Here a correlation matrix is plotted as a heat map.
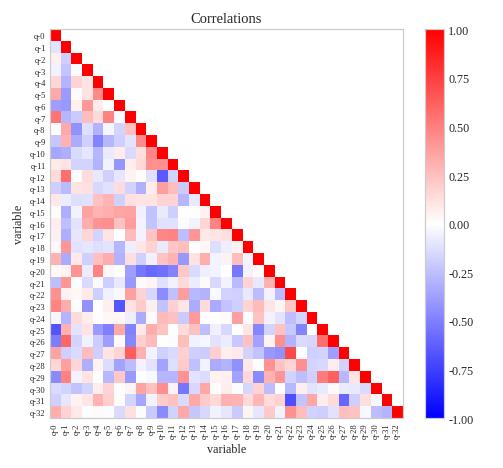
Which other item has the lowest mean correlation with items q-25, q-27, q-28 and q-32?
q-31
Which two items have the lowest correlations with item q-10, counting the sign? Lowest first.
q-12, q-20
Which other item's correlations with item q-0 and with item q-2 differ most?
q-7
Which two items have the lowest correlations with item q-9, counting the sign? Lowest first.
q-20, q-4
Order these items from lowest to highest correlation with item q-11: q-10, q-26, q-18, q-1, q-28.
q-28, q-26, q-1, q-18, q-10
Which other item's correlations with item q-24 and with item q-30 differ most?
q-8
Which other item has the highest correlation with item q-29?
q-26
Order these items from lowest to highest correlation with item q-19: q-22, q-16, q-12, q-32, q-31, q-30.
q-12, q-22, q-32, q-16, q-30, q-31
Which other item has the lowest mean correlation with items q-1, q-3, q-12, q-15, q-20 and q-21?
q-10
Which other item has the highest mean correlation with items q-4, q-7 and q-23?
q-0
